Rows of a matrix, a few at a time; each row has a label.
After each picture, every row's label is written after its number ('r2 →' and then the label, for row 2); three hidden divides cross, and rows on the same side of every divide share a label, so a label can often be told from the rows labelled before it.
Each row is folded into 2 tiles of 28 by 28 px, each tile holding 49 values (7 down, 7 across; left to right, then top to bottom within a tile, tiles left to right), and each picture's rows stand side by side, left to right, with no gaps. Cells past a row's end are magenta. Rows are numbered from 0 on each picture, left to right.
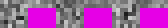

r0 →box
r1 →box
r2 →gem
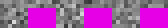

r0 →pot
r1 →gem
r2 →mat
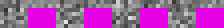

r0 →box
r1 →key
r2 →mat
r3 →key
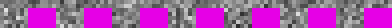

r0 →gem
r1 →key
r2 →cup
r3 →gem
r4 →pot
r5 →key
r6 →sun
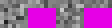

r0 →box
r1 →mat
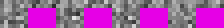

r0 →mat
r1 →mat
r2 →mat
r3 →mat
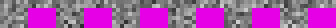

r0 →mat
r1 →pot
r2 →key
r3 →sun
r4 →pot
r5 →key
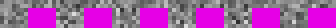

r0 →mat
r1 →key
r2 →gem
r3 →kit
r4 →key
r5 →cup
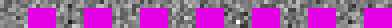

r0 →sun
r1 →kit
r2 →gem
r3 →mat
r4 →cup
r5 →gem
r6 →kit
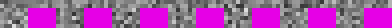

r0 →key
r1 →mat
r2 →pot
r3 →gem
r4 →box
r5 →key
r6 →sun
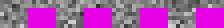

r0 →kit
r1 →pot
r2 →pot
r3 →key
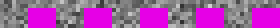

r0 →sun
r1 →pot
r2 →key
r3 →kit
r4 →pot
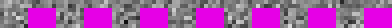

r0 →mat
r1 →kit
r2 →kit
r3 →mat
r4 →cup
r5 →box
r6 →key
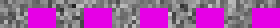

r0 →gem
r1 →box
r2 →gem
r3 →kit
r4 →mat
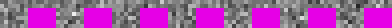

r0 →gem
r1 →key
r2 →mat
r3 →box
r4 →key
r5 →gem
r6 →key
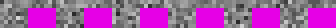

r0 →mat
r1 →pot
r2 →sun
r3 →gem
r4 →kit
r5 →gem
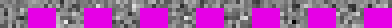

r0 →box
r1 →key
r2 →pot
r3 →mat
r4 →gem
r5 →kit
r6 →kit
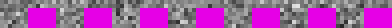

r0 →key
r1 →mat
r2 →sun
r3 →pot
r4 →box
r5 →cup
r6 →cup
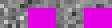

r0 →gem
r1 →pot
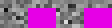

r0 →sun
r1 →kit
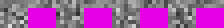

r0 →sun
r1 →gem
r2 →mat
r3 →gem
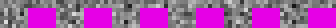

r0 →gem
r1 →key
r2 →kit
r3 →pot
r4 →pot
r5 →kit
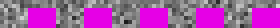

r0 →gem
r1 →sun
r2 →kit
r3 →sun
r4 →cup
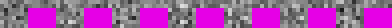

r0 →box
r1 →cup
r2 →box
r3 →cup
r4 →gem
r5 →gem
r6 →box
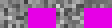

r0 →box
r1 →gem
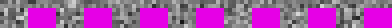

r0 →gem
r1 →gem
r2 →pot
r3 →kit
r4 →sun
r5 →key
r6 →box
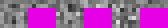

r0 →kit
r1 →kit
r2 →gem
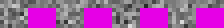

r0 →gem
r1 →pot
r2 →kit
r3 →cup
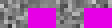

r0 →gem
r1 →sun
